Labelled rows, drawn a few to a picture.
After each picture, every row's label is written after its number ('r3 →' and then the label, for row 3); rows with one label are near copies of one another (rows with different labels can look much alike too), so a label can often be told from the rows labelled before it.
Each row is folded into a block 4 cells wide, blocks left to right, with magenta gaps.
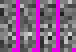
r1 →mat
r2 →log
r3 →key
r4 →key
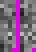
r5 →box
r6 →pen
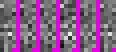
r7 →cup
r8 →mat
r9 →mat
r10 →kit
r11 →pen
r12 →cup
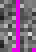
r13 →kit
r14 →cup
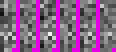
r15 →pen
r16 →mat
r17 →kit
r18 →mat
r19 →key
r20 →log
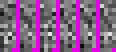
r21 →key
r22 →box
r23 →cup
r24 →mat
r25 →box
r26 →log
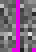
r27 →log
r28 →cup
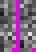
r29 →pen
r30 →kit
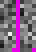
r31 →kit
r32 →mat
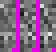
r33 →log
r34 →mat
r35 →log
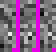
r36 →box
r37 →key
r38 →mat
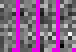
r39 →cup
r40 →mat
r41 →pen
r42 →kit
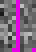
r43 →mat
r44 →log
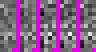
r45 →log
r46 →pen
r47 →key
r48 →kit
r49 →kit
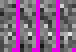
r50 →key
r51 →box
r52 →box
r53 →log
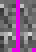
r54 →log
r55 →log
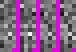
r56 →kit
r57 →cup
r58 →mat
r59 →mat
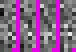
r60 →mat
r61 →box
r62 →log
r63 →cup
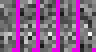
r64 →log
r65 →key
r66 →kit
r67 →pen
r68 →box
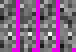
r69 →kit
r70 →cup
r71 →kit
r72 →box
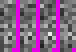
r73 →key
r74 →key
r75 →kit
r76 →mat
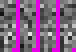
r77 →key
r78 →box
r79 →cup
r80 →key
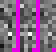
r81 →box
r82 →cup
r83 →mat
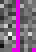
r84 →kit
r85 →cup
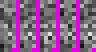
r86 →box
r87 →kit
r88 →key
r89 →mat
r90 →kit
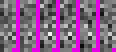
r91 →pen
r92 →key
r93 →kit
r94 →kit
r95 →box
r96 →mat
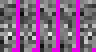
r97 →key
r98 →pen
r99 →box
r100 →box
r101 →key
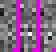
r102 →mat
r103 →cup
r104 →key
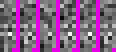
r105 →cup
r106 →key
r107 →box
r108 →kit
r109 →kit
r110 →key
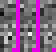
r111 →key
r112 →cup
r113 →key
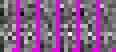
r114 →pen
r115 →key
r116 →box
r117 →cup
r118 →mat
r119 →log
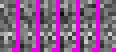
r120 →log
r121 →box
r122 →pen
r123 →pen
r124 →key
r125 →kit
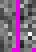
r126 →box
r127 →kit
